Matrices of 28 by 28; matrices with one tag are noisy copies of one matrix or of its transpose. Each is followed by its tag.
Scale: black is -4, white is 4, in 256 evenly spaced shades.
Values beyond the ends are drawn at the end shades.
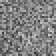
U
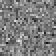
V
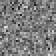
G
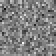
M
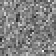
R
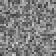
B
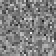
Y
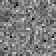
B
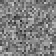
R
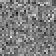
V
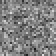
R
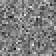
M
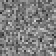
U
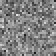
M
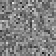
G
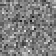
R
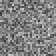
U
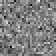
Y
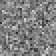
R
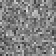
V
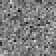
R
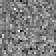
Y
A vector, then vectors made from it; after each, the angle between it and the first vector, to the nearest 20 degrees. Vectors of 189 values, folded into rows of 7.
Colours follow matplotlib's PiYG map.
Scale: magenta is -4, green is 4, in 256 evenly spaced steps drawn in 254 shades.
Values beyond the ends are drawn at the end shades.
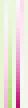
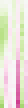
60 degrees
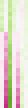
40 degrees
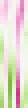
40 degrees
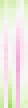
40 degrees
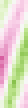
100 degrees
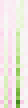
160 degrees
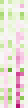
40 degrees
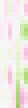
120 degrees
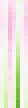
140 degrees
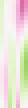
60 degrees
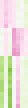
60 degrees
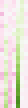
160 degrees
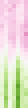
120 degrees
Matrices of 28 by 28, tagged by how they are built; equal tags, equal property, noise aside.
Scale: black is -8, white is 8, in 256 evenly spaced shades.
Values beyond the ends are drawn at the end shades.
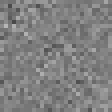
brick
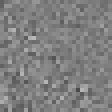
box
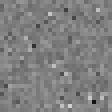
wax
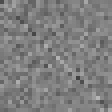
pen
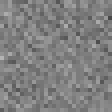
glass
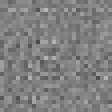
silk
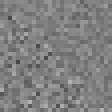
box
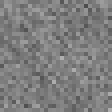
glass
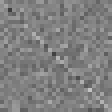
pen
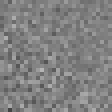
box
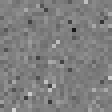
wax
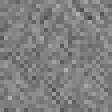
glass
